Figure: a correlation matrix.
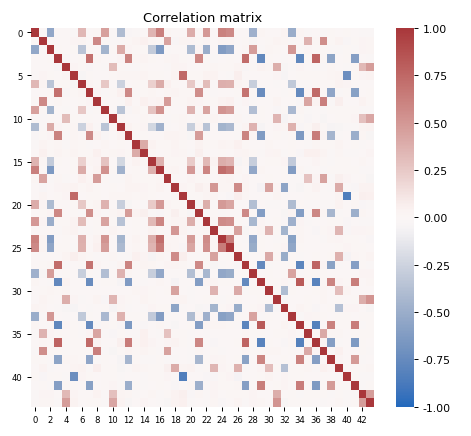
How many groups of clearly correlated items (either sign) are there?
7
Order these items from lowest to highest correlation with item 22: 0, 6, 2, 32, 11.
2, 11, 32, 6, 0
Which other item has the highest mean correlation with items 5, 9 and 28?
19
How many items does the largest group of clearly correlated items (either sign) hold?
13
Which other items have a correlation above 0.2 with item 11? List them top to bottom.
2, 28, 33
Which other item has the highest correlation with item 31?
43
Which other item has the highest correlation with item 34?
29
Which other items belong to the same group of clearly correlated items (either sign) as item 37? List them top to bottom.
1, 8, 17, 35
